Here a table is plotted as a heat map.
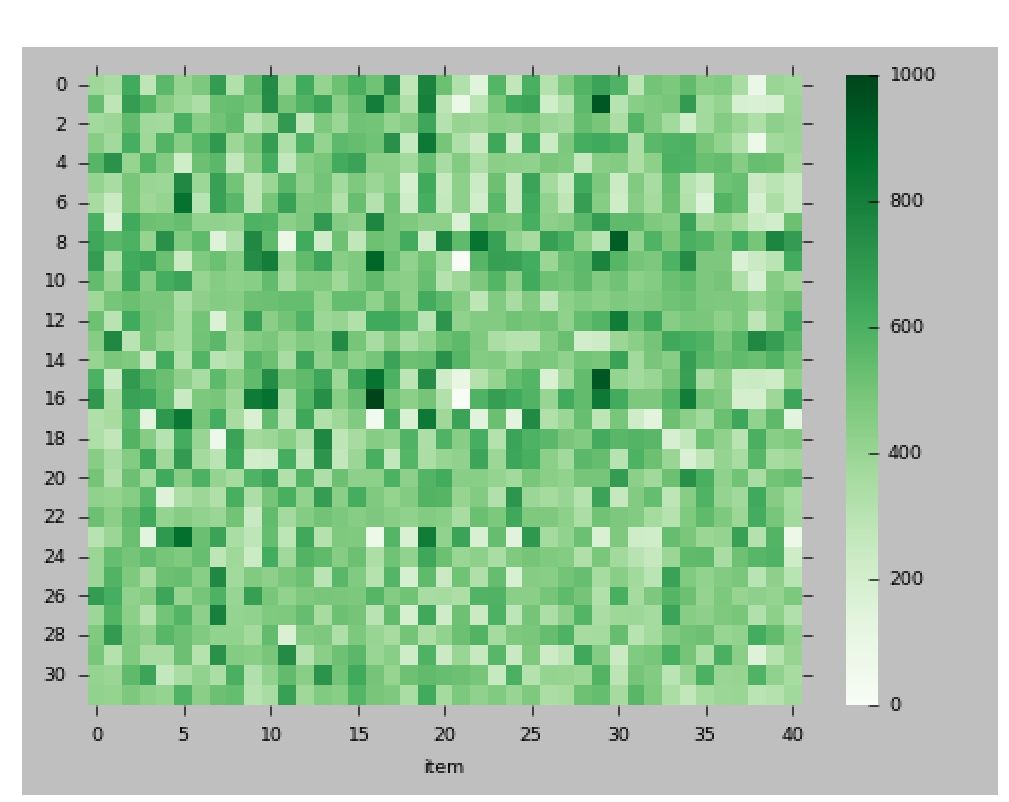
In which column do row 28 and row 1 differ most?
29
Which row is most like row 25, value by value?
27
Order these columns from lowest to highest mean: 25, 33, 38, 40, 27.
38, 40, 27, 33, 25
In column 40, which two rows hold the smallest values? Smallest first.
23, 17
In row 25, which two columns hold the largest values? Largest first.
7, 33
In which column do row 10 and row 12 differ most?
20
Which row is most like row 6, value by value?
5
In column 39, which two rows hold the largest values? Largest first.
8, 13
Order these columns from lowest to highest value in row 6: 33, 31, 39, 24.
24, 39, 31, 33
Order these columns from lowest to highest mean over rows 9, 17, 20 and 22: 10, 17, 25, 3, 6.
3, 6, 17, 25, 10
